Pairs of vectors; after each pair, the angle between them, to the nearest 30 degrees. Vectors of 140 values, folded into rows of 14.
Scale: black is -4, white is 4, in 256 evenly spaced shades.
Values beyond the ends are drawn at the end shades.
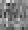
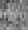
150 degrees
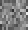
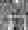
90 degrees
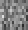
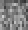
30 degrees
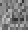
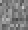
30 degrees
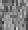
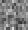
90 degrees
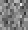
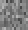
60 degrees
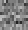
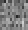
120 degrees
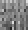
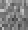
60 degrees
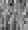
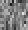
30 degrees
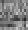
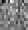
90 degrees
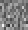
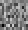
150 degrees
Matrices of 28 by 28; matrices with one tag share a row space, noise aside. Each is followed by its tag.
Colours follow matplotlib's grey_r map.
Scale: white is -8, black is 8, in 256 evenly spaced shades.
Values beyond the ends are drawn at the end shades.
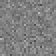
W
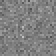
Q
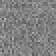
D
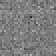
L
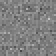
L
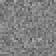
Q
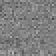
D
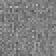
D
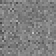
D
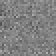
D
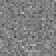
Q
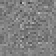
Q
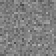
Q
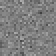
Q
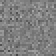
D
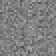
Q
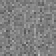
W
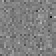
W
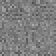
L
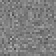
D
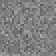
L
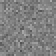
Q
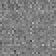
D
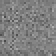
D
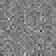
W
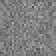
W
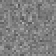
Q
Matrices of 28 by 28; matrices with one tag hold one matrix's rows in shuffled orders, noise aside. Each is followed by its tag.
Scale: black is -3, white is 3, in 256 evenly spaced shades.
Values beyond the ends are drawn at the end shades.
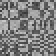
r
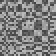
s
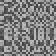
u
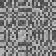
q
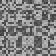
s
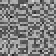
r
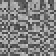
r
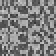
r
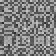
u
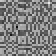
q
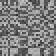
r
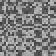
s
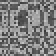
r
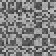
s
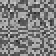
r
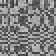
r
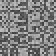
r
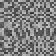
u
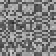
s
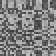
s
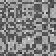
s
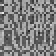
u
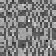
q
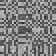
q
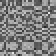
s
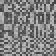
u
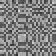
q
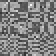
r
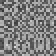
u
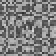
s
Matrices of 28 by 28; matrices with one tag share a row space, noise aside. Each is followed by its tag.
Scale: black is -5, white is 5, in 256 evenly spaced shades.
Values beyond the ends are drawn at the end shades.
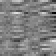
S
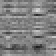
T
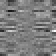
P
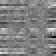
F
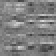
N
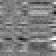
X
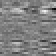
S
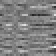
X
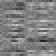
N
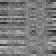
F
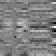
X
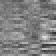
S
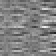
S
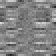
P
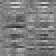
N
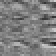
S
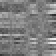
F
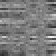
F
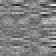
S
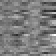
S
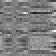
X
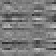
T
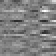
S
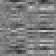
N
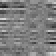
F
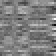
X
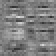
N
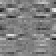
P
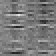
N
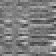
X
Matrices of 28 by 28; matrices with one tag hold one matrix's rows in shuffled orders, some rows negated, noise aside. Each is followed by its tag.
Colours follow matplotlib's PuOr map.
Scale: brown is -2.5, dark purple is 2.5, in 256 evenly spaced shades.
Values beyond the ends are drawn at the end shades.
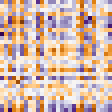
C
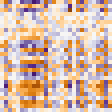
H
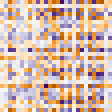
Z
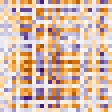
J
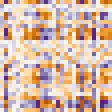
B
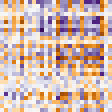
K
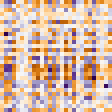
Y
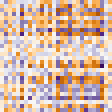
K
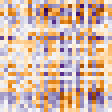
Z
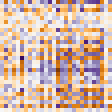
K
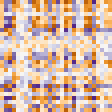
Y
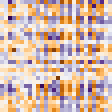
Z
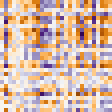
B
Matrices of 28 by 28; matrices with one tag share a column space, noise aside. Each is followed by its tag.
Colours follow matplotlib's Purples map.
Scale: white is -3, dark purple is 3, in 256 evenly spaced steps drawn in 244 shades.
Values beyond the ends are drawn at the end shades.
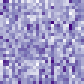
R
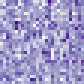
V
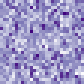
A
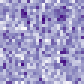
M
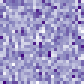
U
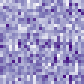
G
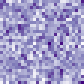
U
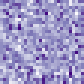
A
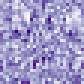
M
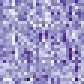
V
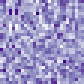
R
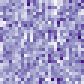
V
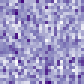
R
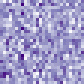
A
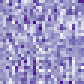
R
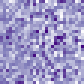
U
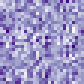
U
